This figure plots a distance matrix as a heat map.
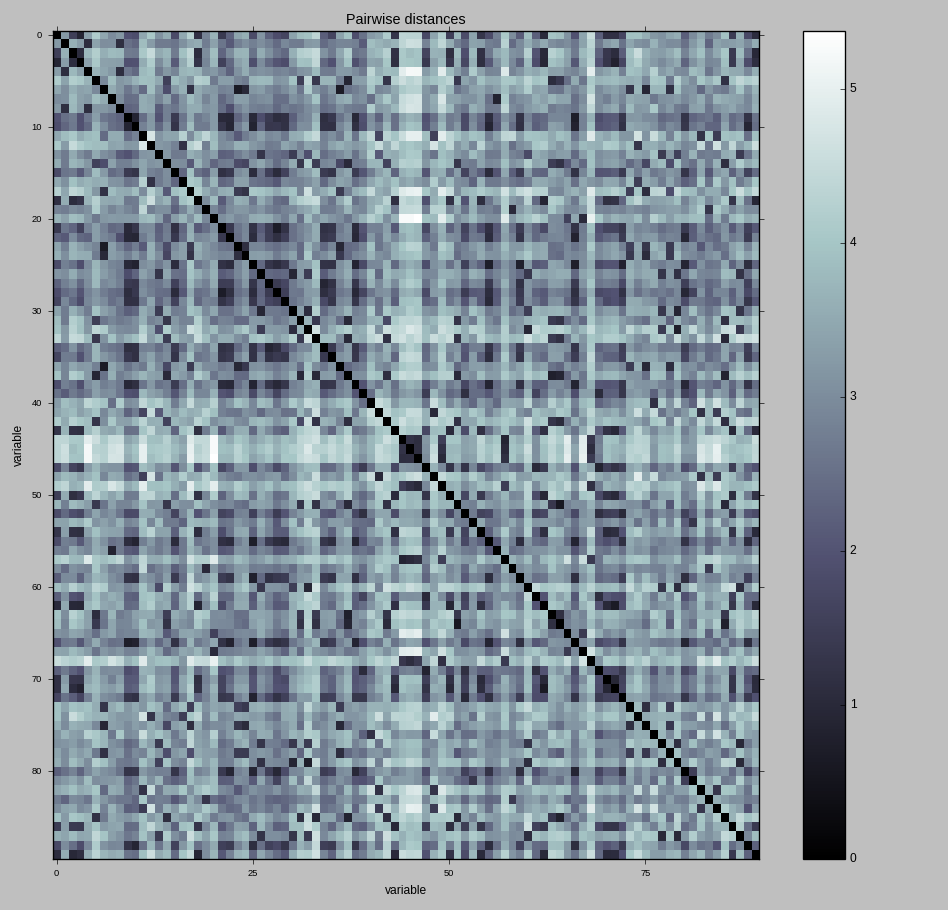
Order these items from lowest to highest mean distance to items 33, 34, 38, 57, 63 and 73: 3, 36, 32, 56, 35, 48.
36, 35, 56, 3, 48, 32
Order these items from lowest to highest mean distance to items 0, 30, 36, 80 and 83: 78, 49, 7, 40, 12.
78, 7, 12, 40, 49
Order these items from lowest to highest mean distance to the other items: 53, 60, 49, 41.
53, 41, 60, 49
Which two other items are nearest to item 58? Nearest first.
19, 83
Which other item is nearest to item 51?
64
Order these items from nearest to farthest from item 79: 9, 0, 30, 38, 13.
30, 13, 9, 38, 0
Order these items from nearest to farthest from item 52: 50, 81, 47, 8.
47, 50, 81, 8
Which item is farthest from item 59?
17
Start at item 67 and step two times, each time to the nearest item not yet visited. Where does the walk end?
65
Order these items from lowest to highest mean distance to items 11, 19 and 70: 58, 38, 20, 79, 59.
38, 58, 59, 20, 79
